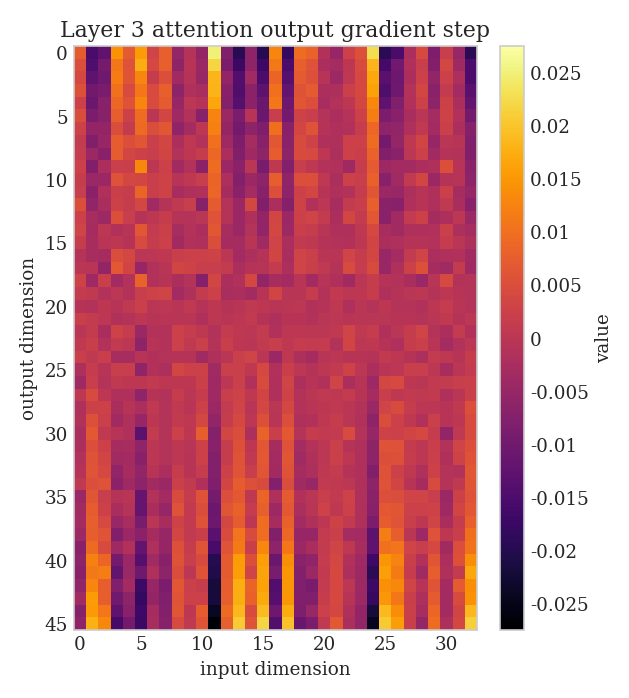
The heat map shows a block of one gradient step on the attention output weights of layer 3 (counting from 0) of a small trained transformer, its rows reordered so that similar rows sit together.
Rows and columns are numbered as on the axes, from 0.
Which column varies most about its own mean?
11
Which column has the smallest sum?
5
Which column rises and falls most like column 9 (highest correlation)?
8
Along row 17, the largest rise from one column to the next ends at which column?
3
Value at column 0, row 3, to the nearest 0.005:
0.005
